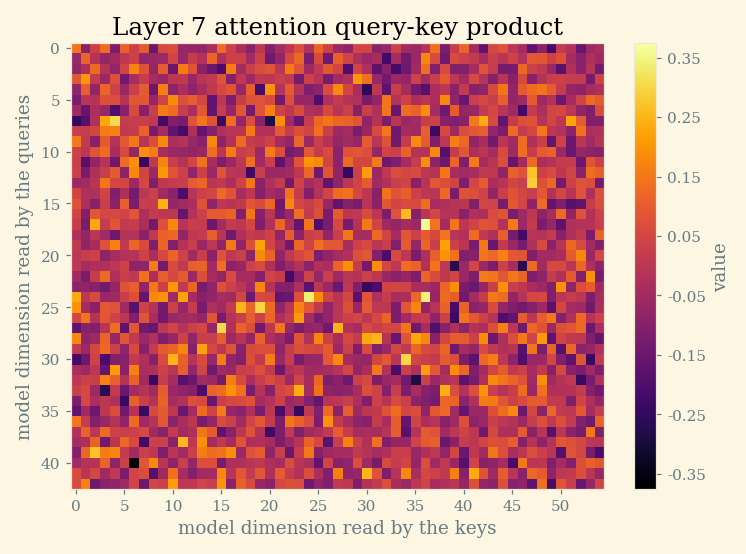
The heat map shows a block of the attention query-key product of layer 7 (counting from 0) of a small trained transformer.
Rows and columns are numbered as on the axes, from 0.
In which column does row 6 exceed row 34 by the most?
36
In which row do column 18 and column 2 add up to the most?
39
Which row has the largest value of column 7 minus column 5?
34
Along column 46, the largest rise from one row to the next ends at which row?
22
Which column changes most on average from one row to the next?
15
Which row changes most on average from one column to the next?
11
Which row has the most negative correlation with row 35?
2
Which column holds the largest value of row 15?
9
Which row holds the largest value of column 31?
28
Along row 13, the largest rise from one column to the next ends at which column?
47
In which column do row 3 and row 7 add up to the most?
4
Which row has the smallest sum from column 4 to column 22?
35
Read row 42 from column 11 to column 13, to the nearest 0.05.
0 0 0.05
